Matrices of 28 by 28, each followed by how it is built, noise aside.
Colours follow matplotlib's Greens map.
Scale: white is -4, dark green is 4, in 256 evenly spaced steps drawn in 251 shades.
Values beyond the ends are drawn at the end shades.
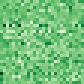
uneven rows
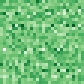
uneven rows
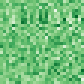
low rank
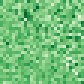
upper triangular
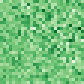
upper triangular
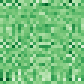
low rank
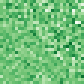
upper triangular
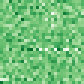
uneven rows
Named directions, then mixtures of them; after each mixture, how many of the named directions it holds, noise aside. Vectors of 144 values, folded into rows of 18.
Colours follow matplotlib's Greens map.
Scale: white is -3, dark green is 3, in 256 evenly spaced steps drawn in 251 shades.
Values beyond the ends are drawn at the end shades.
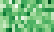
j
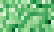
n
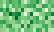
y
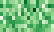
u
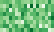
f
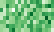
three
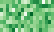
two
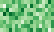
three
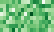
two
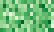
three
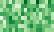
two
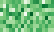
two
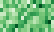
one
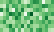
two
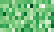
two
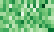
two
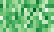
two
